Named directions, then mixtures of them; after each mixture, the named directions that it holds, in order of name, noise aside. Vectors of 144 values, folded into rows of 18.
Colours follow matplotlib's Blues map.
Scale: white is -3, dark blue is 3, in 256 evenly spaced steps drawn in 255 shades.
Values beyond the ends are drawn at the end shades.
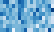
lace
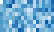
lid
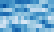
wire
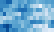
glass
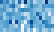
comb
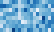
lace, wire.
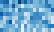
comb, lace, wire.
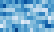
wire.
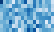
lid.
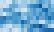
glass, wire.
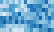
comb, glass, wire.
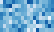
lid, wire.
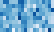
lace.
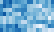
glass, lid, wire.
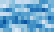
wire.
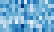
comb, wire.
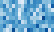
lace.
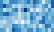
lace, wire.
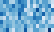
lace.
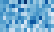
comb, lace.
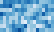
lid, wire.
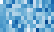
lid.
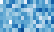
comb, lid.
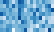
lace.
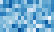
lid, wire.
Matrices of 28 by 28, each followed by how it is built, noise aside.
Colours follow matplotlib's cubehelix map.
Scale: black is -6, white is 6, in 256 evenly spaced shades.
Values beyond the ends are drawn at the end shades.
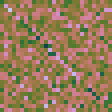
diagonal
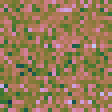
uneven rows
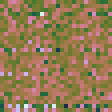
uneven rows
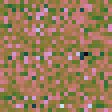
uneven rows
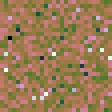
sparse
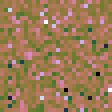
sparse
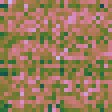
blocks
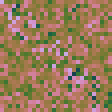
banded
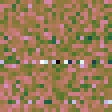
uneven rows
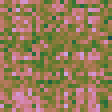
blocks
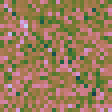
diagonal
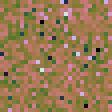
sparse
